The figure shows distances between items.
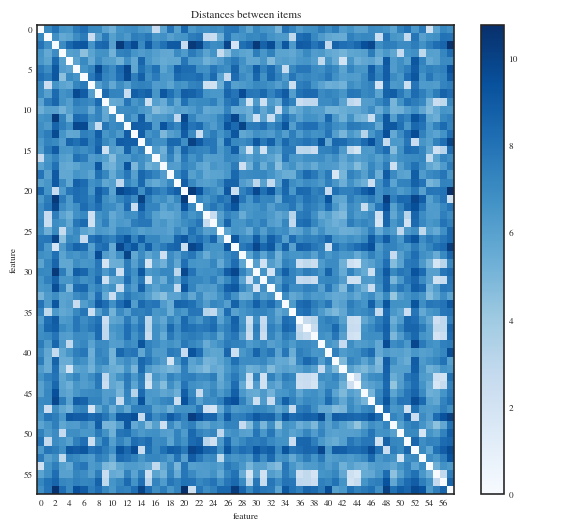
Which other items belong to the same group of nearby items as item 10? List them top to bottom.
33
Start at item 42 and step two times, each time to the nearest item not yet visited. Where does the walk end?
39
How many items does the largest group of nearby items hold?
11
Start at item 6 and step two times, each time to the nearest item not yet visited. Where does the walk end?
3
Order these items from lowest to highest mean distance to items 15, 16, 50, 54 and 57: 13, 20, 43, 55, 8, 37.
55, 43, 37, 13, 8, 20
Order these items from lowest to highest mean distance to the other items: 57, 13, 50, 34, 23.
23, 50, 13, 34, 57
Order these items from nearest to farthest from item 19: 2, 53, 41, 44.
44, 41, 53, 2
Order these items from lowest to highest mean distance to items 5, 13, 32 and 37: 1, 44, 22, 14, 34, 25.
44, 22, 34, 25, 1, 14
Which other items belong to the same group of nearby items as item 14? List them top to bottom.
48, 52
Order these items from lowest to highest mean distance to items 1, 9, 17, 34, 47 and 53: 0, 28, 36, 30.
28, 36, 0, 30
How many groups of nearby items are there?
16
